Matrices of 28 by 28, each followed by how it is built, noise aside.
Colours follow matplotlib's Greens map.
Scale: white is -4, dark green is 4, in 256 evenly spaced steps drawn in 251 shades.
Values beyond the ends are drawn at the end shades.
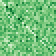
diagonal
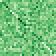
diagonal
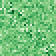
banded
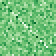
diagonal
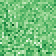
lower triangular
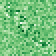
banded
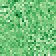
block diagonal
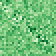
banded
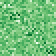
banded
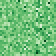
uneven columns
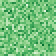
noise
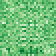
low rank
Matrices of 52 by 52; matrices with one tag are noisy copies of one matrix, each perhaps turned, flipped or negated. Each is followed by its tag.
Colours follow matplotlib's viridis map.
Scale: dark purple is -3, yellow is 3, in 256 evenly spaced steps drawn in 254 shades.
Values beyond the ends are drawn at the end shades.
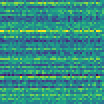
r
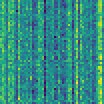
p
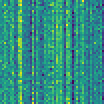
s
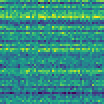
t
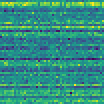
p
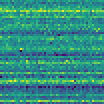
t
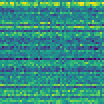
p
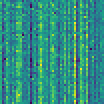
r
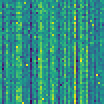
r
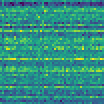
p
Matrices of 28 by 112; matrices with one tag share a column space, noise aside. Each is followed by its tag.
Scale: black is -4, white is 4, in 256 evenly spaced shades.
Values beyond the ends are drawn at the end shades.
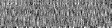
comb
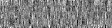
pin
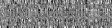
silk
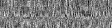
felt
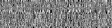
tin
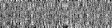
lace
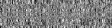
silk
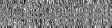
silk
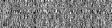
tin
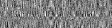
felt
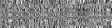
silk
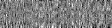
lace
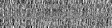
silk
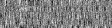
pin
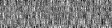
pin
